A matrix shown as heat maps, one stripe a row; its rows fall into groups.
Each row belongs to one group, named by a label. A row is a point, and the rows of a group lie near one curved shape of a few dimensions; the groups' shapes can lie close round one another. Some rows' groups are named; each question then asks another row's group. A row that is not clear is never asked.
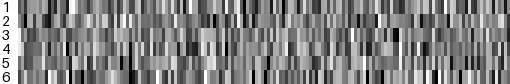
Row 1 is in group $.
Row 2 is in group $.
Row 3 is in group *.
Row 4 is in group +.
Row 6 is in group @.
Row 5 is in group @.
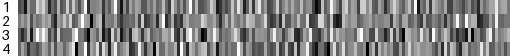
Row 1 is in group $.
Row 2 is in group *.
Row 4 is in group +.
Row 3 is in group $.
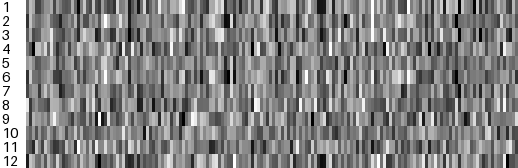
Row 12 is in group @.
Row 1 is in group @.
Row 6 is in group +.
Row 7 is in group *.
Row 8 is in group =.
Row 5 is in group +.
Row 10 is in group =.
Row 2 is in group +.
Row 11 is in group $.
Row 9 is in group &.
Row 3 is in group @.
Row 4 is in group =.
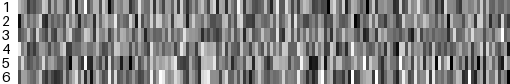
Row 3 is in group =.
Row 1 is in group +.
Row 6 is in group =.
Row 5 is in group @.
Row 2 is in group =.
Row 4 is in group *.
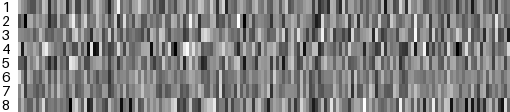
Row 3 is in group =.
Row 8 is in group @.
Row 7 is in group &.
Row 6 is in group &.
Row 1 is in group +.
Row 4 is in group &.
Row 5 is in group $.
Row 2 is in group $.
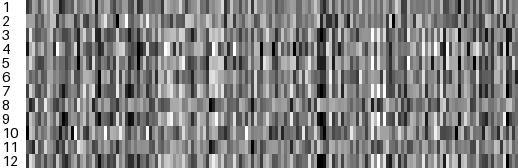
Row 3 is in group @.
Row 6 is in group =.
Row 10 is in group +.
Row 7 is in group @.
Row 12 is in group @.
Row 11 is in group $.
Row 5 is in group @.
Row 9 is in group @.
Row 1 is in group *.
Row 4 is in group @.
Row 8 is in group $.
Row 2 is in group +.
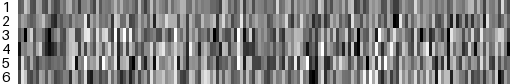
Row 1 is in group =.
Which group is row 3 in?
$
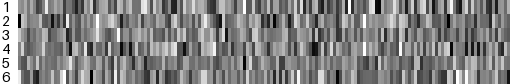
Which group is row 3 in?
+
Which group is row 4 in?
@
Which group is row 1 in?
&
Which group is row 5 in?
=
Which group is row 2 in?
+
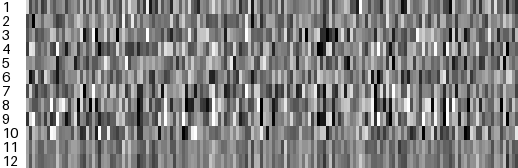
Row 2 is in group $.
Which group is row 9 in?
@
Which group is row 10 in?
&
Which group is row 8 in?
@
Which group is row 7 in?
+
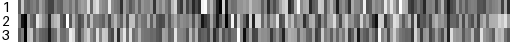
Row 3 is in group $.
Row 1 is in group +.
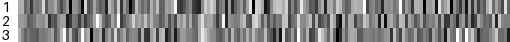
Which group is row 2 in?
+
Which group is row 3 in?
*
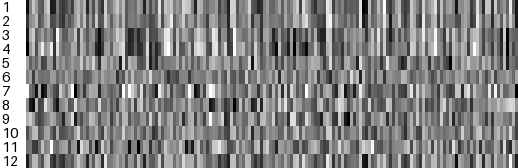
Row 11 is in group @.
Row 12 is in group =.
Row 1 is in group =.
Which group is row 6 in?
&
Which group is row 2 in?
=
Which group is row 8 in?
$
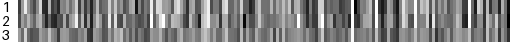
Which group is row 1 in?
=
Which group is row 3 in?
=
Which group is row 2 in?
=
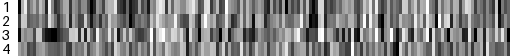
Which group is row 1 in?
@
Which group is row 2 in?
@
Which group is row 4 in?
*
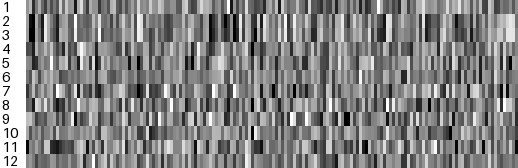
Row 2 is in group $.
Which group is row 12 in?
+
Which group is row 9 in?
*
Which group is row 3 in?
$
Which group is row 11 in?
=
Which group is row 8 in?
=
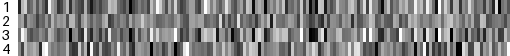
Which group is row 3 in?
@
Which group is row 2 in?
&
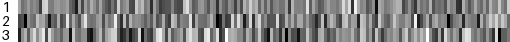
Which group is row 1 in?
&
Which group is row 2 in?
$
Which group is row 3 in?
@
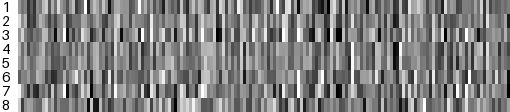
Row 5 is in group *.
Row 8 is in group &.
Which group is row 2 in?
*
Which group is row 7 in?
*
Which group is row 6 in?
=
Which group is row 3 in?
*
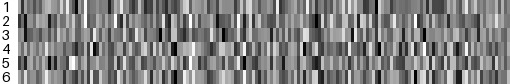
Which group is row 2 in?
$
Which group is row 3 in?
&
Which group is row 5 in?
$
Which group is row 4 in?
&
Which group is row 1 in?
=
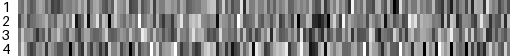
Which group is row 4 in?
@
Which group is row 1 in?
*
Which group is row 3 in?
&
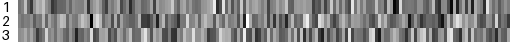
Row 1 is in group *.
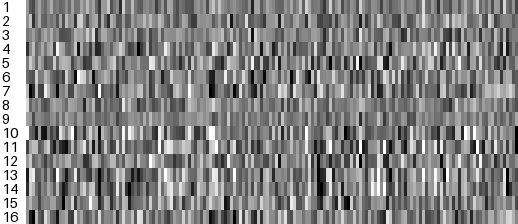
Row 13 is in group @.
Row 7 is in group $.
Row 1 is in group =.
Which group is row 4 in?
@
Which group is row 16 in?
$
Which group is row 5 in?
&
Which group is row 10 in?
*
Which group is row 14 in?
@
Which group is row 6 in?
$
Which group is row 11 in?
=
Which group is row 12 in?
&
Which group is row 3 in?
*
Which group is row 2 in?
&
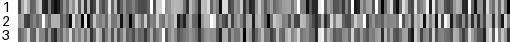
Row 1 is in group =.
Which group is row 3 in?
=
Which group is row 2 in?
@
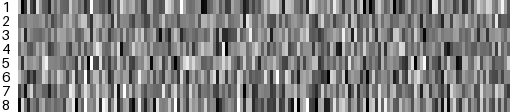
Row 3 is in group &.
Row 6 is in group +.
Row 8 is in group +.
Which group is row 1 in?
$
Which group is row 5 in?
&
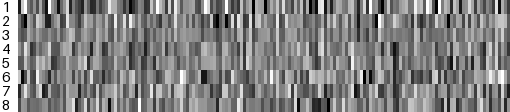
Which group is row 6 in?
$
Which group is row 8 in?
+
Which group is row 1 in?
@
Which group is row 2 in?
$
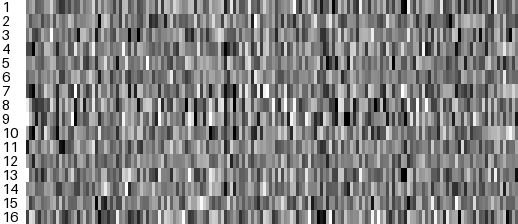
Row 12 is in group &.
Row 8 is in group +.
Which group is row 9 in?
*
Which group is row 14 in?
+
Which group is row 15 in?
&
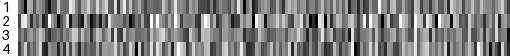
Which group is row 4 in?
=
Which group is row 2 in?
@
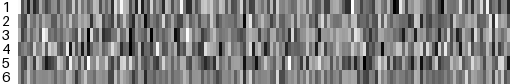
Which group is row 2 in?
=
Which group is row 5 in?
$
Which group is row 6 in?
=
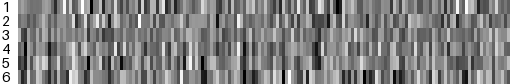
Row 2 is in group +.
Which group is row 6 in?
$
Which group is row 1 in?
*
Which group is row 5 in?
$
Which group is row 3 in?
&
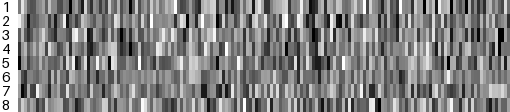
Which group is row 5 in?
+
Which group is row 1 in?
@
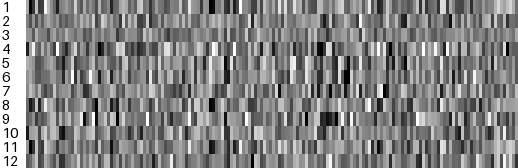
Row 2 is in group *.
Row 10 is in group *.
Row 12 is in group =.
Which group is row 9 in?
+
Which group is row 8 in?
$
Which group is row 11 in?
$
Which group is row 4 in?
@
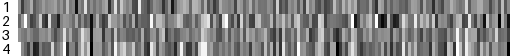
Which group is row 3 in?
*
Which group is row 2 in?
=
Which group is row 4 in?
*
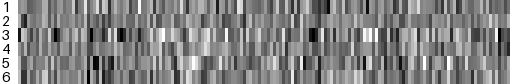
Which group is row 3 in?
@
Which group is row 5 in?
&
